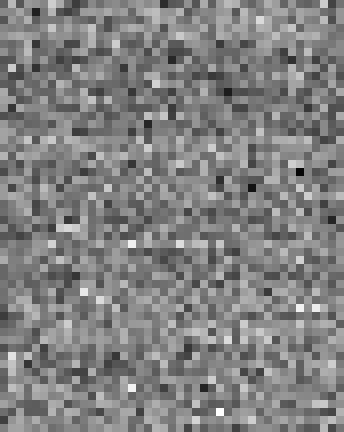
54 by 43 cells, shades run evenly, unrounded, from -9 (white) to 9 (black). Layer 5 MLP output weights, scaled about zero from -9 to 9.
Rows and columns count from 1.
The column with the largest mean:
5
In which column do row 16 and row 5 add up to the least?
12
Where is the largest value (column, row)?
38, 22
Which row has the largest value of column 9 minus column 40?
51
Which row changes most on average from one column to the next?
24
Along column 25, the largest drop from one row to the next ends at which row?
53
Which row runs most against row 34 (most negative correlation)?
17
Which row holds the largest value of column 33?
47
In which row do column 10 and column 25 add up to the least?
42
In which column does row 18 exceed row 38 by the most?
19
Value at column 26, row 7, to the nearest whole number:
-1
